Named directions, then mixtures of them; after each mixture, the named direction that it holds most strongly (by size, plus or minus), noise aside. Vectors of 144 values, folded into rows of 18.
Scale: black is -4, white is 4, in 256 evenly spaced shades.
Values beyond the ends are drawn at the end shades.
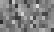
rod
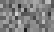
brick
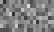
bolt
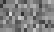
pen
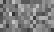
bolt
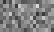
rod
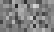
rod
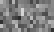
rod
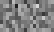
rod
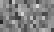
rod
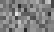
brick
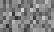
brick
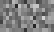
rod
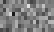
bolt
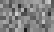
brick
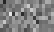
bolt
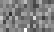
pen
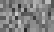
brick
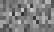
brick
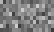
bolt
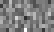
brick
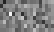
pen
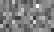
rod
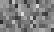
rod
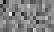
bolt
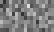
bolt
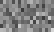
bolt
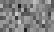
brick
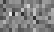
bolt
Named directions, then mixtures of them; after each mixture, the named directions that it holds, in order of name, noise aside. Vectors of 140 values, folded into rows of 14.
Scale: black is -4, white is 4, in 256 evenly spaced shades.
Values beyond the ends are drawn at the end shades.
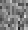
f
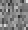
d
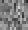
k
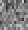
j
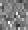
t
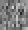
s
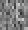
j, k, s.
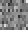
d.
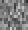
k.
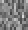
k.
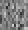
f, s.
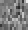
k.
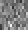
j, t.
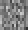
d, f, s.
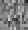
k, s.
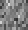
d, j, s.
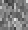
d, j, k.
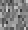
d.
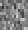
k, s, t.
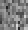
f, j, s.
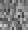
d, k.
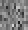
f, k, s.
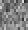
j, k.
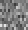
d, k.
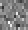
t.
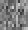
s.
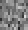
f, k.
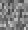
d, s, t.
